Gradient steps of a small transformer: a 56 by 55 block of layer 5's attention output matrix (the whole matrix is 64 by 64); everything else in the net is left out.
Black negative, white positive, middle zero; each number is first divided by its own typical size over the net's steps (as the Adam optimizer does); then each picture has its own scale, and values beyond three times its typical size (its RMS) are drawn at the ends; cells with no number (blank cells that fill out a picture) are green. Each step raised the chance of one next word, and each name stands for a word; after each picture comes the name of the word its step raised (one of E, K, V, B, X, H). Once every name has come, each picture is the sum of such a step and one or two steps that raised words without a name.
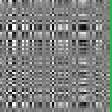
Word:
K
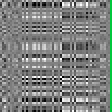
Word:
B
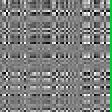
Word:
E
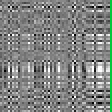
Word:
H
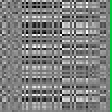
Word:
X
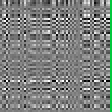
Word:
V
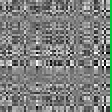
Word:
X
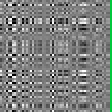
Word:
B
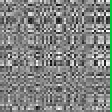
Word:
E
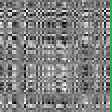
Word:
V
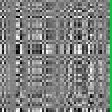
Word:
H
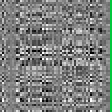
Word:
B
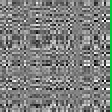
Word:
V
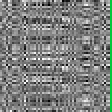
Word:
B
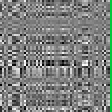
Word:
H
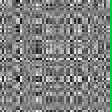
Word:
B
